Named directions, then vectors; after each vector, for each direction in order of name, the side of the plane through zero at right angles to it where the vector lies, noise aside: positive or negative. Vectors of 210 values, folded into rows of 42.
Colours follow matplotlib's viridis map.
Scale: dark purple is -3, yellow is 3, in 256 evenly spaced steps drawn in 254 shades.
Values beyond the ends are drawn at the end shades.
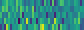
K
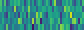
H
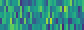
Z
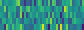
positive, positive, positive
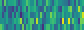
positive, negative, negative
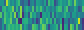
negative, positive, positive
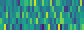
negative, negative, negative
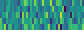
negative, negative, negative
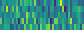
negative, positive, negative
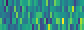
positive, negative, negative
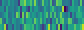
negative, negative, negative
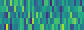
positive, positive, negative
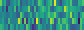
positive, negative, positive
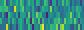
positive, positive, negative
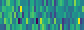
negative, positive, positive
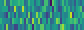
positive, positive, negative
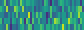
positive, positive, negative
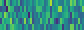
negative, negative, positive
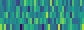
negative, negative, negative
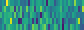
negative, positive, positive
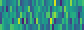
positive, negative, positive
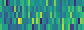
positive, negative, negative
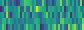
negative, negative, negative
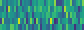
positive, negative, positive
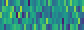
negative, positive, positive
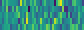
negative, positive, negative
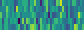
negative, positive, negative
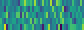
negative, negative, negative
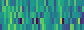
negative, positive, positive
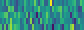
negative, negative, positive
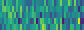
negative, positive, positive
